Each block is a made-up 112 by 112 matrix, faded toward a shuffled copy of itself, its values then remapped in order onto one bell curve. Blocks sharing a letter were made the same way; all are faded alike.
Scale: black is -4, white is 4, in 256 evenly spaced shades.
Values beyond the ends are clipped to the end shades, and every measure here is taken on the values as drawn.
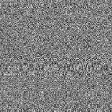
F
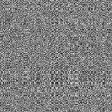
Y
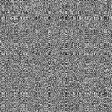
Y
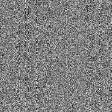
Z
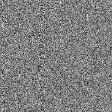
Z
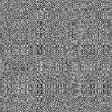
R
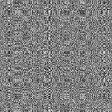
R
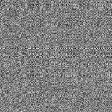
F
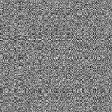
Y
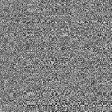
F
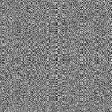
R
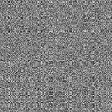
Y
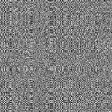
R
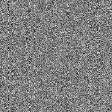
Z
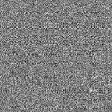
F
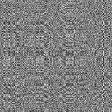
R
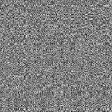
F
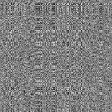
R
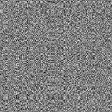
Y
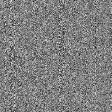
Z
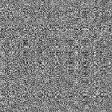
F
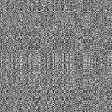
Y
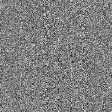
Z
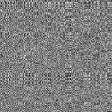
R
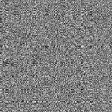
F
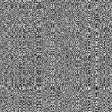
R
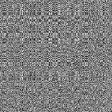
R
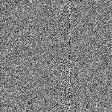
Z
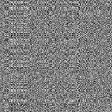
R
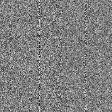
Z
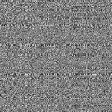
F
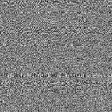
F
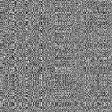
R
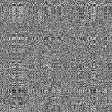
Y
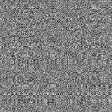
F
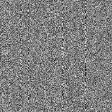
Z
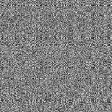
F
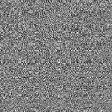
F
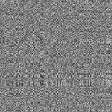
Y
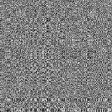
Y
